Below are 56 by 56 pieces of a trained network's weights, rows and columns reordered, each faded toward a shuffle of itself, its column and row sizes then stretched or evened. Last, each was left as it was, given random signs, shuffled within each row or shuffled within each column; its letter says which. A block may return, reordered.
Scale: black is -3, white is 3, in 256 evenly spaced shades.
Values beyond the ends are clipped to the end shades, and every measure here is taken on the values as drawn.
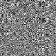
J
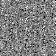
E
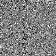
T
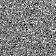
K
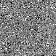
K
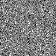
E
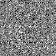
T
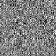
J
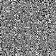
T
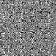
J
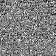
K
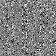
E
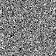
E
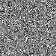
T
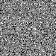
K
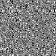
J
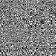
J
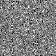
E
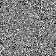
E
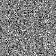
E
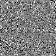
T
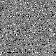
K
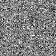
K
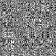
J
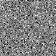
K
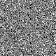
E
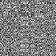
J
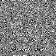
T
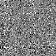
T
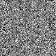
T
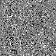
T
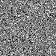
K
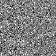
E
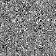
T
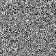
T
